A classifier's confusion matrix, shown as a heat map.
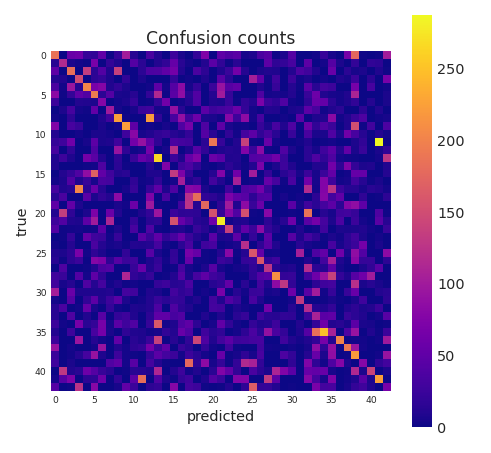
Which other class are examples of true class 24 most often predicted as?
39
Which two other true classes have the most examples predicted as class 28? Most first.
40, 29
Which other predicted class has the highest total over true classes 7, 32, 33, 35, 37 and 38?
34
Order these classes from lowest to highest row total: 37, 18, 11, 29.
29, 37, 18, 11
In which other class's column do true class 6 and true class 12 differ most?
15
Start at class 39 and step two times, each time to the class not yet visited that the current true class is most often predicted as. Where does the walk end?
3
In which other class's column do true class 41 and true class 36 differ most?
11
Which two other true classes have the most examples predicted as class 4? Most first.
2, 15
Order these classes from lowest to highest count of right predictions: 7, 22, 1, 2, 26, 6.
6, 7, 1, 22, 26, 2
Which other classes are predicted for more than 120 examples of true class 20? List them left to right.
1, 24, 32
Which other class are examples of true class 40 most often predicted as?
1
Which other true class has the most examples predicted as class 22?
19
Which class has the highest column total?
38
